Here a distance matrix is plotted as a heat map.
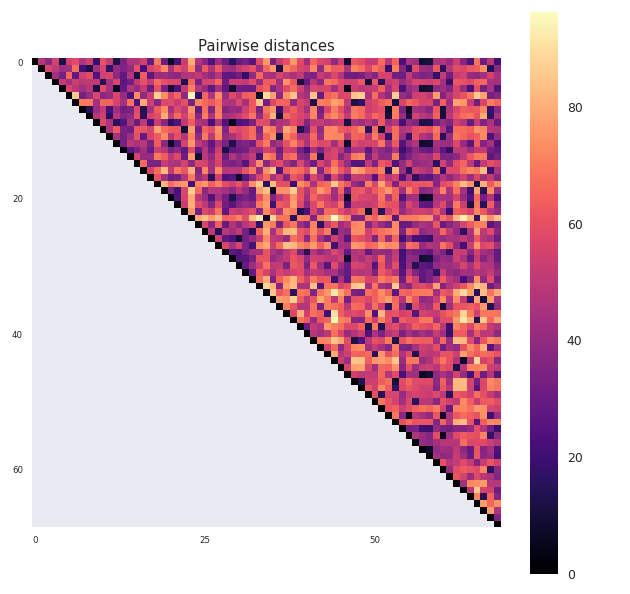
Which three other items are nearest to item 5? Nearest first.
33, 24, 14
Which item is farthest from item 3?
37
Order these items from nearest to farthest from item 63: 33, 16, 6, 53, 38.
33, 16, 6, 53, 38
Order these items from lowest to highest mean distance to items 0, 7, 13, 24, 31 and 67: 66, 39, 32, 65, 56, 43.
56, 32, 39, 43, 66, 65
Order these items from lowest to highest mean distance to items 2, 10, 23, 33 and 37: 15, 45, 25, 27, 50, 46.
15, 50, 46, 45, 25, 27
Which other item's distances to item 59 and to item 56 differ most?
43
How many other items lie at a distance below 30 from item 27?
4
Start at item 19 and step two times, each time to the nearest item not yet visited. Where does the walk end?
66
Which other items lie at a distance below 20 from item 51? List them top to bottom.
3, 10, 22, 39, 49
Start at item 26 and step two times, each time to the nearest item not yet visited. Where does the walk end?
17
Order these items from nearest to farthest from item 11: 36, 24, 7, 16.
36, 7, 16, 24
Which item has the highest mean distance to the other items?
23
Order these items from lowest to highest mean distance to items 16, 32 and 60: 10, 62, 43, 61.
61, 62, 10, 43
